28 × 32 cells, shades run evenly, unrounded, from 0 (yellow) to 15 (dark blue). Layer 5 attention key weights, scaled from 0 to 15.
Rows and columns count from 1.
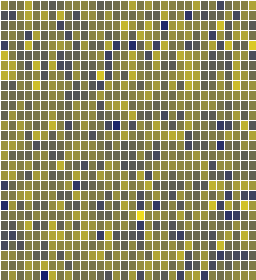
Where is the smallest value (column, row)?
18, 22
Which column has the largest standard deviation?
28
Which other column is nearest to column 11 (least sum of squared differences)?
12
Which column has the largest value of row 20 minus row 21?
31
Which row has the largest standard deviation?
5
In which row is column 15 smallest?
11
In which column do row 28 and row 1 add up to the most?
6
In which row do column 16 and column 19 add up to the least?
3
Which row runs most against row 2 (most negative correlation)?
7
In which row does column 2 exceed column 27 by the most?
19
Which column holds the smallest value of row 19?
27
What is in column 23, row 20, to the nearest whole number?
6
